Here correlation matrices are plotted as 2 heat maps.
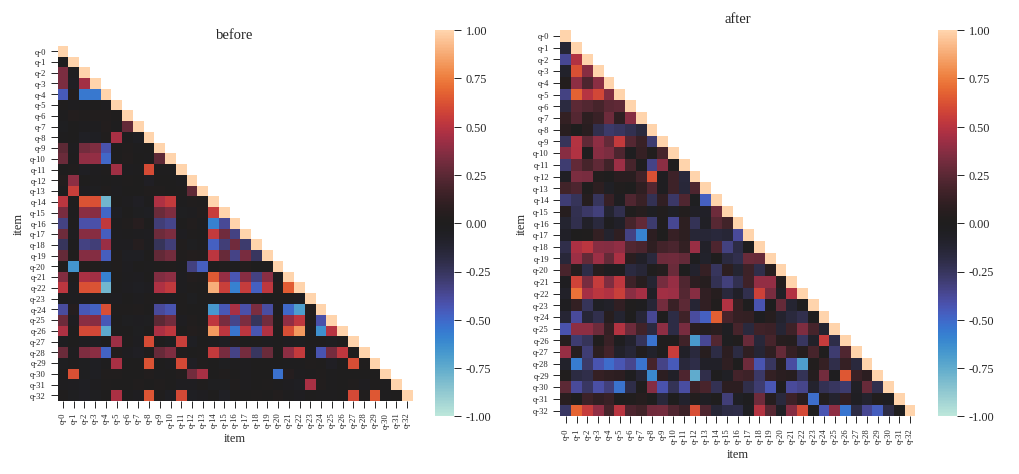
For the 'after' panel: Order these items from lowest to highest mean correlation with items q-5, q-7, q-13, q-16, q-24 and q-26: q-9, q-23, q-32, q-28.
q-28, q-32, q-23, q-9
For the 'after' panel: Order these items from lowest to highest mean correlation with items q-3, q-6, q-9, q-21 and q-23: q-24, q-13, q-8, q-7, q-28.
q-28, q-8, q-24, q-13, q-7
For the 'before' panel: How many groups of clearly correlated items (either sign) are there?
5
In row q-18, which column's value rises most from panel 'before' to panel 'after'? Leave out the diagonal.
q-22
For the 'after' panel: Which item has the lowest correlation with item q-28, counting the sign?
q-22
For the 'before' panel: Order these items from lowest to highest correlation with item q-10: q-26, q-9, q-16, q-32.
q-16, q-32, q-9, q-26
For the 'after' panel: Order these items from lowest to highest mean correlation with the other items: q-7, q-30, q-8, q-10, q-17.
q-30, q-8, q-17, q-7, q-10
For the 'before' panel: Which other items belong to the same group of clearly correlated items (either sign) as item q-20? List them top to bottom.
q-1, q-12, q-13, q-30
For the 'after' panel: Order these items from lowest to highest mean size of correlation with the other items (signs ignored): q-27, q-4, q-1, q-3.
q-27, q-4, q-3, q-1
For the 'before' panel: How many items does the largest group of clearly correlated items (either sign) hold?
18
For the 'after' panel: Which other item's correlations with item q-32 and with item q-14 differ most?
q-24
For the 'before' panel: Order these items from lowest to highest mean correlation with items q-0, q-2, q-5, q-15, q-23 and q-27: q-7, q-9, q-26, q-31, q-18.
q-18, q-7, q-31, q-9, q-26
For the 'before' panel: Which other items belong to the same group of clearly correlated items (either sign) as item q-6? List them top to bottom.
q-7
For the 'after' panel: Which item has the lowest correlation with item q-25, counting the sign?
q-0
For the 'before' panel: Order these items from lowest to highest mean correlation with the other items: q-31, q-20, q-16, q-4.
q-4, q-16, q-20, q-31
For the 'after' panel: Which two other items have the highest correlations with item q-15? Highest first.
q-23, q-14
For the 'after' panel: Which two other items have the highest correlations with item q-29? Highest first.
q-26, q-24
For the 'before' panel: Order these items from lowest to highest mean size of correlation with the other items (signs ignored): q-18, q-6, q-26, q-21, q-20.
q-6, q-20, q-18, q-21, q-26
